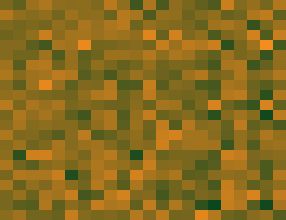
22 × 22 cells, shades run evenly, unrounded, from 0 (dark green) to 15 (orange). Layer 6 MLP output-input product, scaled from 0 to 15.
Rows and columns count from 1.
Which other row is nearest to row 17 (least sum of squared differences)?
10
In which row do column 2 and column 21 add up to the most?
5
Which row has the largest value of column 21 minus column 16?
11
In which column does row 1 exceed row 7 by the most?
20
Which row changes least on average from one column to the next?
3
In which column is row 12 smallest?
21
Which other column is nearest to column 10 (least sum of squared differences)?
6
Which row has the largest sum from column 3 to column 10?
16
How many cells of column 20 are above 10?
3
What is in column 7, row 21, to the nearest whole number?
7
